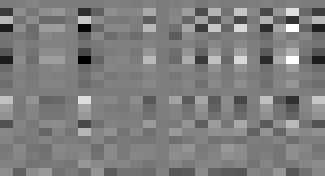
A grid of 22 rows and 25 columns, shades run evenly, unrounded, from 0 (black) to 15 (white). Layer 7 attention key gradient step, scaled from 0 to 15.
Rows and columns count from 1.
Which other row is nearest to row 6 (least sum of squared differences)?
11
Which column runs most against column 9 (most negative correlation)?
8
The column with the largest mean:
23
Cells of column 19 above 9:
5
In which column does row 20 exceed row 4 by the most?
7
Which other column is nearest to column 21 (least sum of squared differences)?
25
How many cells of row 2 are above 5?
20
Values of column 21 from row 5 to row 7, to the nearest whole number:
6 7 5
